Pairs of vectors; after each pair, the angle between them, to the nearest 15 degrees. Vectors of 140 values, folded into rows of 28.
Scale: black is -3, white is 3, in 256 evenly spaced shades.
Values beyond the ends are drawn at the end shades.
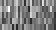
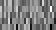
45 degrees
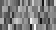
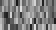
60 degrees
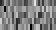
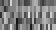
45 degrees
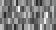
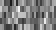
30 degrees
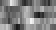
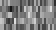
75 degrees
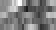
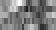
15 degrees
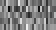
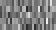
135 degrees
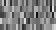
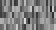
30 degrees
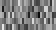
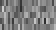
120 degrees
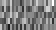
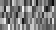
150 degrees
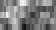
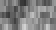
165 degrees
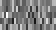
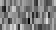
75 degrees
